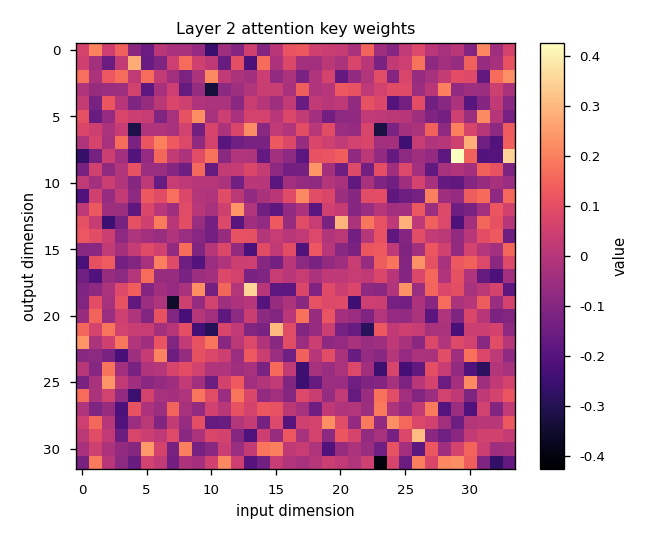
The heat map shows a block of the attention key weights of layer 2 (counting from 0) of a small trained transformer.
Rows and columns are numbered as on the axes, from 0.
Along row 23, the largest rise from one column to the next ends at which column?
17
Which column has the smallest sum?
21
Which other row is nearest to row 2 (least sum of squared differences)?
22
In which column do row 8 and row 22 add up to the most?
29
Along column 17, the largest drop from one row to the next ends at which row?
24
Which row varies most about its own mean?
8
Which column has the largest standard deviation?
23
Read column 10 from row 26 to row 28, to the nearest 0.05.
0.1 0.05 -0.15
